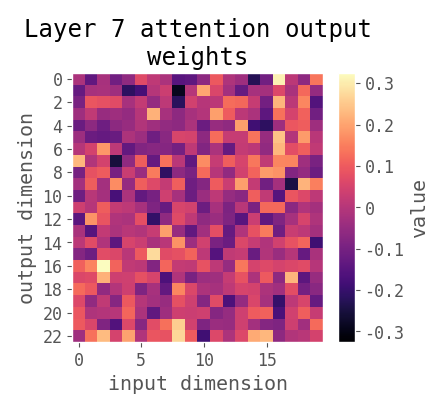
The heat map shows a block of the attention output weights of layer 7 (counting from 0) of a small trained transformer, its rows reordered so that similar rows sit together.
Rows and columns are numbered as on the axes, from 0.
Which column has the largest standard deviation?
16
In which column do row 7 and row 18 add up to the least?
3
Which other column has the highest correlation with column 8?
4
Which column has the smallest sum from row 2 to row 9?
15
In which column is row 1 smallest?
8
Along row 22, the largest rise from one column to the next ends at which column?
11
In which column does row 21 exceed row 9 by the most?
17
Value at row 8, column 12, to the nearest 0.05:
-0.05
